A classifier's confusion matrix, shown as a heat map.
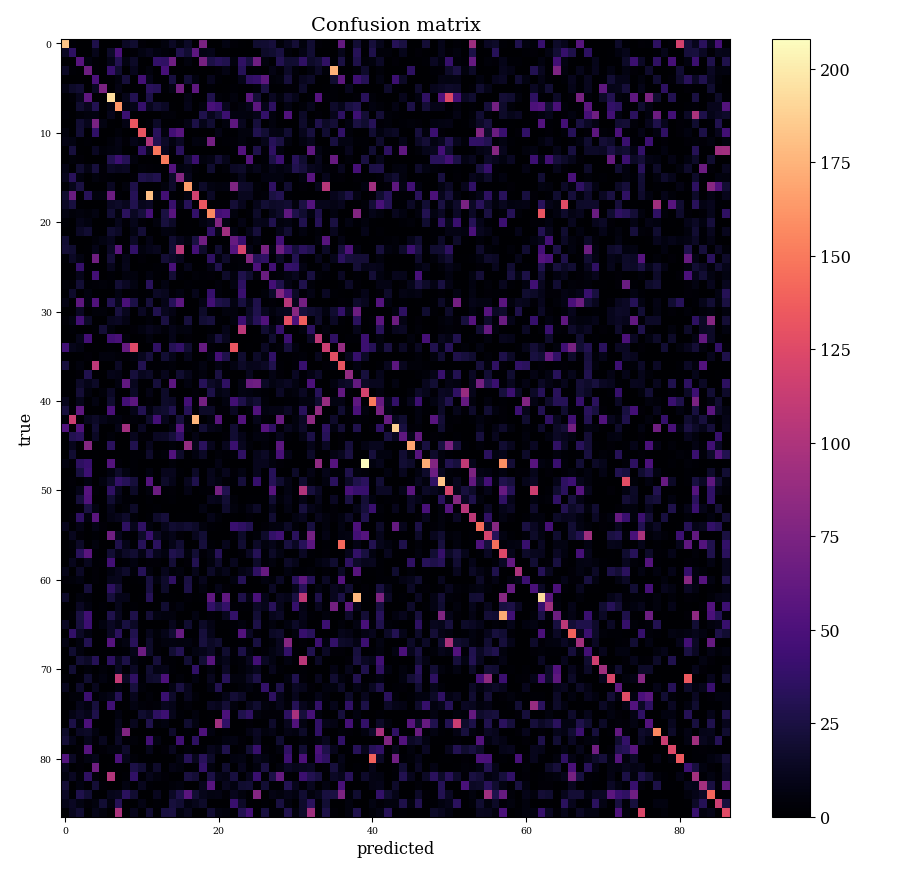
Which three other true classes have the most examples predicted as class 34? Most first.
16, 40, 22
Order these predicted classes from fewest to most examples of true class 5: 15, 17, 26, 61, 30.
30, 61, 26, 17, 15
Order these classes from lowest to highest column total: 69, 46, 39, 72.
69, 46, 72, 39
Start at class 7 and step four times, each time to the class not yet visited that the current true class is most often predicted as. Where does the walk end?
26
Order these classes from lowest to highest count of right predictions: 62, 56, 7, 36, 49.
36, 56, 7, 49, 62
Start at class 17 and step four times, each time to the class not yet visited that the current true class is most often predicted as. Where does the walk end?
38
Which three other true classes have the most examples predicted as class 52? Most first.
47, 39, 18
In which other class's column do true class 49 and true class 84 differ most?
73
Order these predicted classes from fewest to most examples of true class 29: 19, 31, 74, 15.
74, 19, 15, 31
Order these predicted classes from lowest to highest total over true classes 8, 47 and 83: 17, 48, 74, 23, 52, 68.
17, 23, 68, 48, 74, 52
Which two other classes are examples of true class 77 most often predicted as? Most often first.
41, 8
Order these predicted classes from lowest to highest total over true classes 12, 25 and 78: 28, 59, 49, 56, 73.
59, 28, 49, 73, 56
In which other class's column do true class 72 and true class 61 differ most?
58
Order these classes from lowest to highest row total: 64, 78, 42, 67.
78, 67, 64, 42
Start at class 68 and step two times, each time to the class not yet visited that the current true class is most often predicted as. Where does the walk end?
54
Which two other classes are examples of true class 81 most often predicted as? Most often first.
4, 66
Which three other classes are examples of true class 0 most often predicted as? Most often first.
80, 53, 18
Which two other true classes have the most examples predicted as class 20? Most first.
76, 50
